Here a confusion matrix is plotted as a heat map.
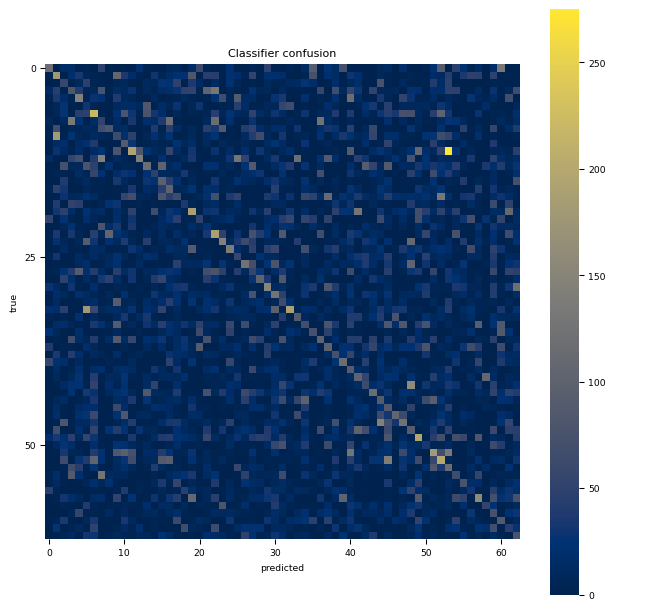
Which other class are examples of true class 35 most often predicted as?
60
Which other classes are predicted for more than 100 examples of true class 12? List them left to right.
7, 25, 33
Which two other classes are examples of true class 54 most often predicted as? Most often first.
7, 3
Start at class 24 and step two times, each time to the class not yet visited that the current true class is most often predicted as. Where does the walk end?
41
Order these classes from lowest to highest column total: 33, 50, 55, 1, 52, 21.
33, 55, 50, 21, 1, 52
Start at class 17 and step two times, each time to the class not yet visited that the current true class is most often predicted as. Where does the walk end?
45
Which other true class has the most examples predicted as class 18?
61
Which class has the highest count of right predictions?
6
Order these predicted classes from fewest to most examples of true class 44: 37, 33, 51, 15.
15, 37, 33, 51
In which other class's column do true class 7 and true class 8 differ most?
3
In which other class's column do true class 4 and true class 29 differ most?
62
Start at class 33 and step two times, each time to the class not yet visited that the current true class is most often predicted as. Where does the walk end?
10
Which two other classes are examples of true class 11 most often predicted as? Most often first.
53, 49
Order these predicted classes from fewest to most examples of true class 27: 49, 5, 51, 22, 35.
35, 5, 49, 51, 22
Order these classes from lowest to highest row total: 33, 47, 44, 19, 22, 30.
33, 30, 44, 47, 22, 19
